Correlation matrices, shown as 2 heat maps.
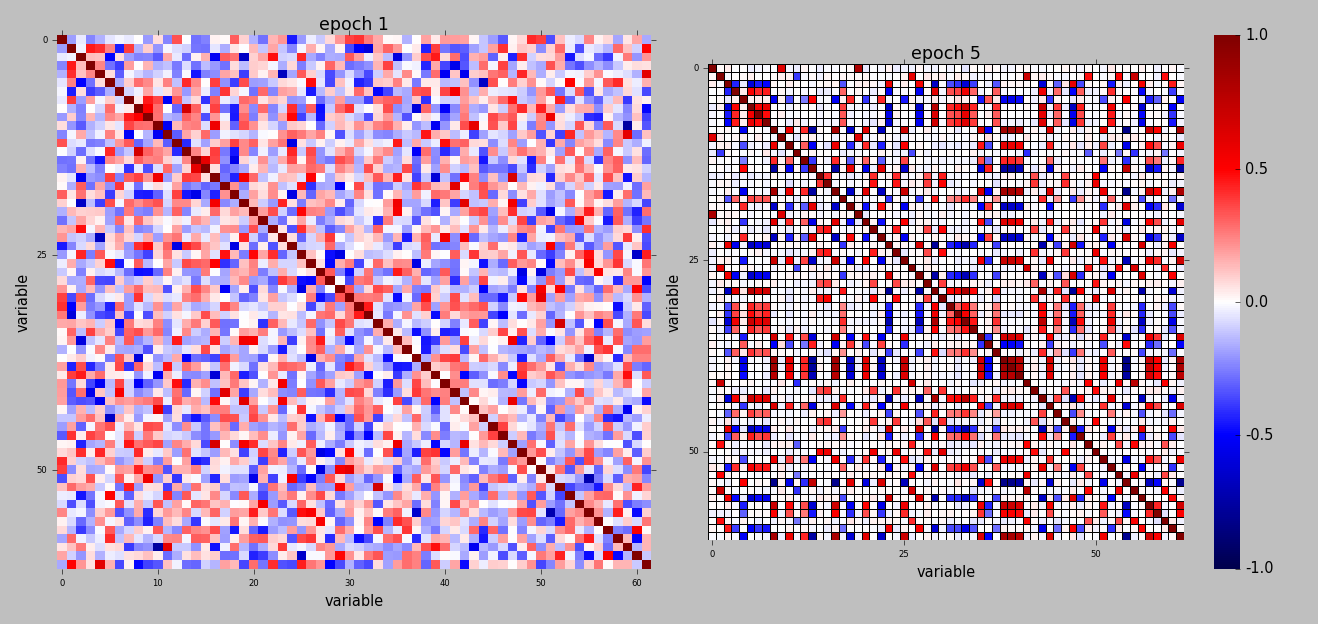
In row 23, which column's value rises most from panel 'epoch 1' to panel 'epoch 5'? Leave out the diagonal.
56
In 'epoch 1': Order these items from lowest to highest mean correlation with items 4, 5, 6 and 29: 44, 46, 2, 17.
44, 2, 17, 46
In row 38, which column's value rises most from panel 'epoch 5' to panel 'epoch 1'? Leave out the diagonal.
13
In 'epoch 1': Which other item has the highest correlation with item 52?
33
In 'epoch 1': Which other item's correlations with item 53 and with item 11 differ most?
2
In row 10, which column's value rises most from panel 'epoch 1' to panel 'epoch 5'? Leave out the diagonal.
39
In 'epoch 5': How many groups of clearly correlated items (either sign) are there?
5
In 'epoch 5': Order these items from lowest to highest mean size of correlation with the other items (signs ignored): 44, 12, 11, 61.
11, 12, 44, 61
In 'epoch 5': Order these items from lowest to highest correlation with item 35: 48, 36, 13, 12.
13, 36, 48, 12
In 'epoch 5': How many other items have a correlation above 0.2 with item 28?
8
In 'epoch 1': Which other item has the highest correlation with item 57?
60
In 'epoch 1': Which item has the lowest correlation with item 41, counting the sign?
3
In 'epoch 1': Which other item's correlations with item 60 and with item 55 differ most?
25
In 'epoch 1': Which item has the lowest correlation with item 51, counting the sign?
55
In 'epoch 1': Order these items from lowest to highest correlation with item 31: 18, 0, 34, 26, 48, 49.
26, 34, 48, 49, 18, 0
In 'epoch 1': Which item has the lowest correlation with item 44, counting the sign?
5
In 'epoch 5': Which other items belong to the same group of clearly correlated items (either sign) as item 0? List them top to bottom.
9, 19
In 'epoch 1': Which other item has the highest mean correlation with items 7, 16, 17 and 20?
47
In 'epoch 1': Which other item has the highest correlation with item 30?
50
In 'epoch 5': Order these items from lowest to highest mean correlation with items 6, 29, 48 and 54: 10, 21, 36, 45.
10, 21, 36, 45
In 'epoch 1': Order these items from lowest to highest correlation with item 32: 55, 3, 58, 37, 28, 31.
58, 3, 37, 55, 28, 31
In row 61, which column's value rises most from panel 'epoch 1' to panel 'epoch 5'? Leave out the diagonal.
8
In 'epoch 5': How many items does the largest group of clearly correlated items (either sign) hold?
21
